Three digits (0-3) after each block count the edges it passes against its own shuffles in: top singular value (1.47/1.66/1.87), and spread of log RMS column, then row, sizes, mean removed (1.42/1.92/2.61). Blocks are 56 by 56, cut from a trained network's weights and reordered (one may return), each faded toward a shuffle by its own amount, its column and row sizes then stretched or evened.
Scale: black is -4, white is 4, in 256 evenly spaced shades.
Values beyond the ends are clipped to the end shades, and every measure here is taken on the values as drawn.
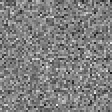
2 0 0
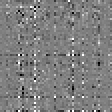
3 3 2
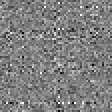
2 2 2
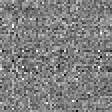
2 1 1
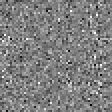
0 2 0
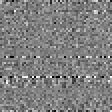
2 0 3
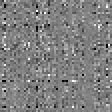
1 3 2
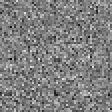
1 1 0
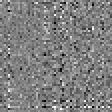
3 3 1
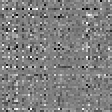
0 3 3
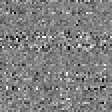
0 1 3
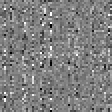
0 3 1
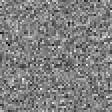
1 0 0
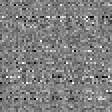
0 0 3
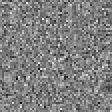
1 0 0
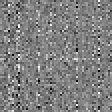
2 3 0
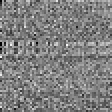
3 1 1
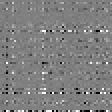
3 1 3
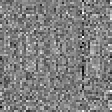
3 2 0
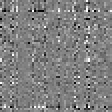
3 3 2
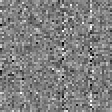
1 2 0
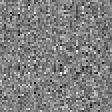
2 2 0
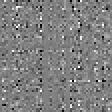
0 3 2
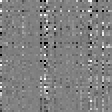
3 3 2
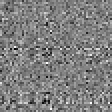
3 1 2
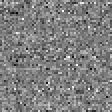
0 0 2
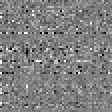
0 1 3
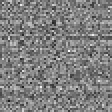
3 1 0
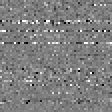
0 0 3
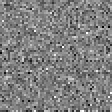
0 0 1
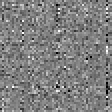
1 3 1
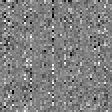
2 3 0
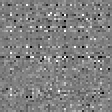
0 2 3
